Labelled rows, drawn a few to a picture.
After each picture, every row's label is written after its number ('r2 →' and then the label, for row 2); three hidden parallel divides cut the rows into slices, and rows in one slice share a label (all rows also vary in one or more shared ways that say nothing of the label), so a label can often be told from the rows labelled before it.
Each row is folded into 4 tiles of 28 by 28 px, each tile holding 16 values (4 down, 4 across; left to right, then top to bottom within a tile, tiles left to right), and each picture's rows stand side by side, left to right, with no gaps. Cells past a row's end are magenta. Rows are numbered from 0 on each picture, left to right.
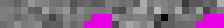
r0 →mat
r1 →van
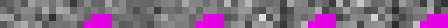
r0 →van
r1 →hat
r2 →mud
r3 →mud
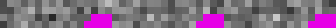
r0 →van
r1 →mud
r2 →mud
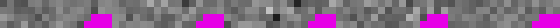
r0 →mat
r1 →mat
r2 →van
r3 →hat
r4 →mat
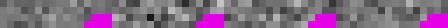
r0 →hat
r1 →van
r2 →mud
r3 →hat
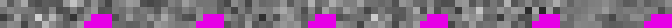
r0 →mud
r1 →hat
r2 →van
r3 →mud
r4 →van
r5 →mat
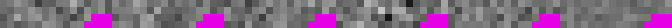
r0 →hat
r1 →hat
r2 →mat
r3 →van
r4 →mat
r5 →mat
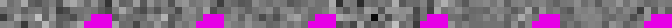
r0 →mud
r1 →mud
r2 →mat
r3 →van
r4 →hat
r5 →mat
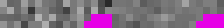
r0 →mud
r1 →hat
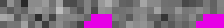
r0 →van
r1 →mat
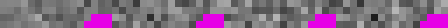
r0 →hat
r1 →van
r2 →mud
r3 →van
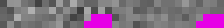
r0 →mat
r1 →hat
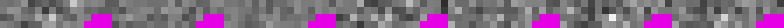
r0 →mud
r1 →mat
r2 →hat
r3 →mud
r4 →mud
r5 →mud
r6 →mud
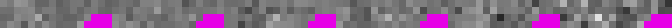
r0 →hat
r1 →mat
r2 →hat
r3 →hat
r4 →mat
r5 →mud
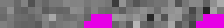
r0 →hat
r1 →van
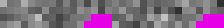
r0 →hat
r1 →mud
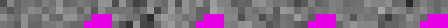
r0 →mat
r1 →mat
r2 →mat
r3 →mat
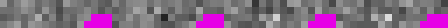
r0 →hat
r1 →mat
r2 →mud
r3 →mud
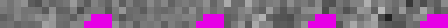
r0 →hat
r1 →hat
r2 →hat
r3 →mat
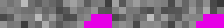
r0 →mud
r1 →mud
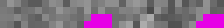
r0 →mat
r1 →hat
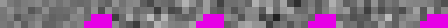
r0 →hat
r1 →mud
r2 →van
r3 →mud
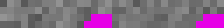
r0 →mat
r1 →mat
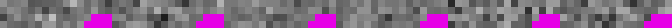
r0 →mud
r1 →van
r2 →mat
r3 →mat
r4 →van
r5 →van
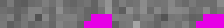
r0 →mat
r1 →mat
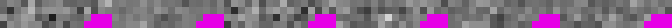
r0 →van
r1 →mat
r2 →van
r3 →mud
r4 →mat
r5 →hat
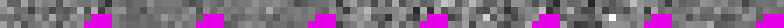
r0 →mud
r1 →hat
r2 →mat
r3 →van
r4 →mud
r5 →mud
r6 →mat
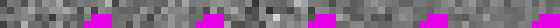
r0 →van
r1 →mat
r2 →mud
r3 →mat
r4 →hat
